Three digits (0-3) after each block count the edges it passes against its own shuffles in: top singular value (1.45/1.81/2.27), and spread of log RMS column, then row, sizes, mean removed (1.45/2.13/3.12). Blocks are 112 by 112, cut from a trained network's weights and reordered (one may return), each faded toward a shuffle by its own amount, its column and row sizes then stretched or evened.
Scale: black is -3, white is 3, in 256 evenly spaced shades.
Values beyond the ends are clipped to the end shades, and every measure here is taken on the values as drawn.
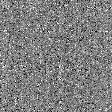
0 0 1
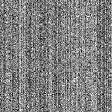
3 0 1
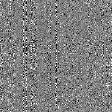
1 3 1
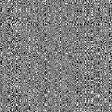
3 3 2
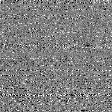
0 0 3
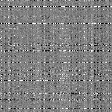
3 1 3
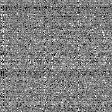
2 2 1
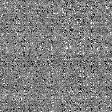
1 2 0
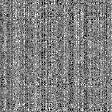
3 2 2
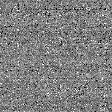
0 1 1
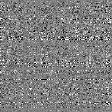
1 2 3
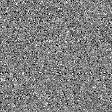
0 1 2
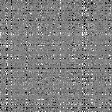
2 3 3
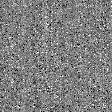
0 1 1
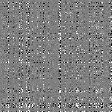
1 3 3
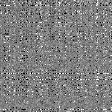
1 2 3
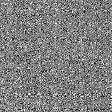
0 0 2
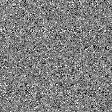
0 0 2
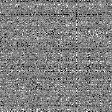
2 2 2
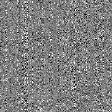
1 3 1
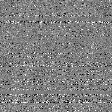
0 0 3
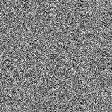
2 0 0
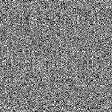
1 0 2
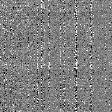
1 3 0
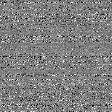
0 0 3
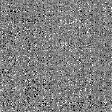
0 2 2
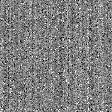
1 1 0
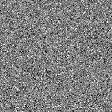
1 0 1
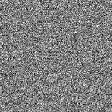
2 0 1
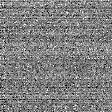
2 1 1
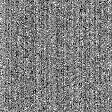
2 1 0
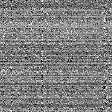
3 2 0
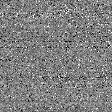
0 0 2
